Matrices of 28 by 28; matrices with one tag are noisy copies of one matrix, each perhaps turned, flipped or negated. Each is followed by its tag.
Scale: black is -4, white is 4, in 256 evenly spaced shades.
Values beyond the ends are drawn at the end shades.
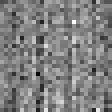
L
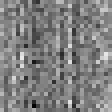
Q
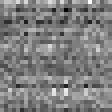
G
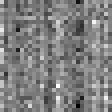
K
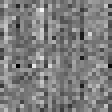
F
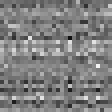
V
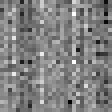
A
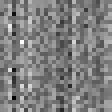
V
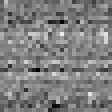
Q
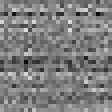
V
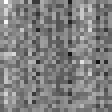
A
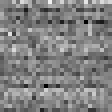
G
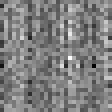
F
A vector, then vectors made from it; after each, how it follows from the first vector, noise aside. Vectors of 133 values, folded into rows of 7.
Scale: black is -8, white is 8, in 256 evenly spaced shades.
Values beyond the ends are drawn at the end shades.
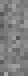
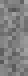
reversed, negated.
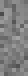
sign-scrambled.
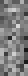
reversed, scaled up.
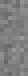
wrapped around, negated, shrunk.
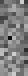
reversed, scaled up.
